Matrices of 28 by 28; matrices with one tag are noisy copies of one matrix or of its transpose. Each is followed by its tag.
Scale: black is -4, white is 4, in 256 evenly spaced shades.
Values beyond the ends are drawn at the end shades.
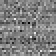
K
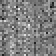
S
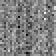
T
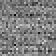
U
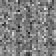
T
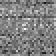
S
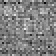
S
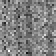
T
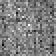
S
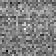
S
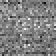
S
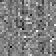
K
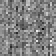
K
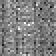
S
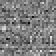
K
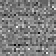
U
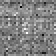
S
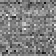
S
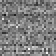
U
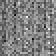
U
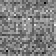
S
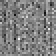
U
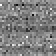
T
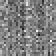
K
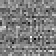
K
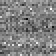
T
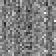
T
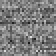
K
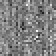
K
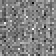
U
